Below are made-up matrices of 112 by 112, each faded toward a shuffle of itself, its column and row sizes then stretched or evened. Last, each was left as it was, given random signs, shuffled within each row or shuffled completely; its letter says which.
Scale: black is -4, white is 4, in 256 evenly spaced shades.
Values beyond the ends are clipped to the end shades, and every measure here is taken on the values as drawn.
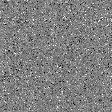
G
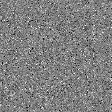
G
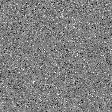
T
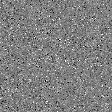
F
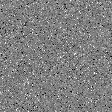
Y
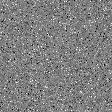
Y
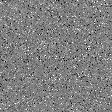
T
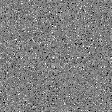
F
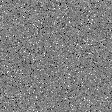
Y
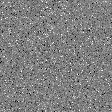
Y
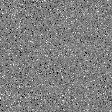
F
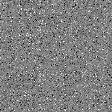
F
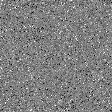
T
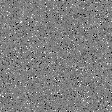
G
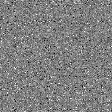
F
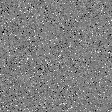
Y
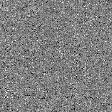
F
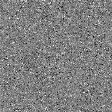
G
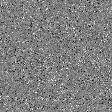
T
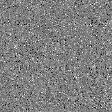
F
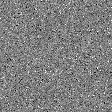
Y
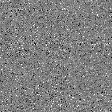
F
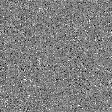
F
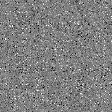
F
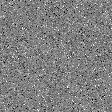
Y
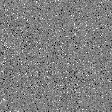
F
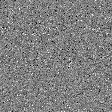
T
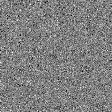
G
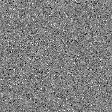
F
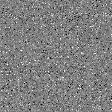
F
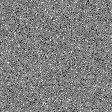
Y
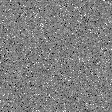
Y
